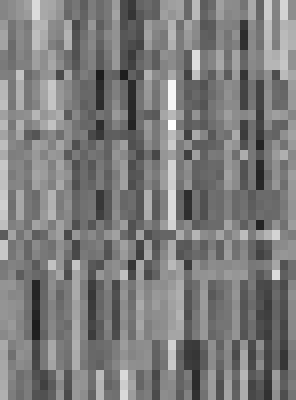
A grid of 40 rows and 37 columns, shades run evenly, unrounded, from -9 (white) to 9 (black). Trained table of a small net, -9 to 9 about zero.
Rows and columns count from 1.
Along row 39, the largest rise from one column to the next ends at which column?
32
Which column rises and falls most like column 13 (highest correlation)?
16
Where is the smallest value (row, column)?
13, 22
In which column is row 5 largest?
31
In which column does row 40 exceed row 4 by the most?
34
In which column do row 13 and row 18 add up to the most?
33
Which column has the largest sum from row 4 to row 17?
17
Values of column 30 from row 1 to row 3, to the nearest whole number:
-1 -1 0
